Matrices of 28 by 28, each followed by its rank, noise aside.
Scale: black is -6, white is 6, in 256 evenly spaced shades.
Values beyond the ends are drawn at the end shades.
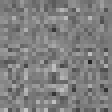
four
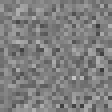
six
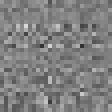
four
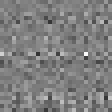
four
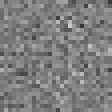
eight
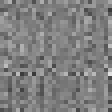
four
